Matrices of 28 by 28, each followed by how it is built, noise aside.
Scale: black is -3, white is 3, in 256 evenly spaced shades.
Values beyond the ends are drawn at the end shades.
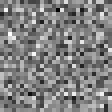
low rank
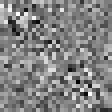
banded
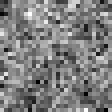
smooth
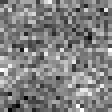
smooth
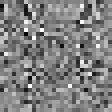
low rank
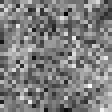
smooth
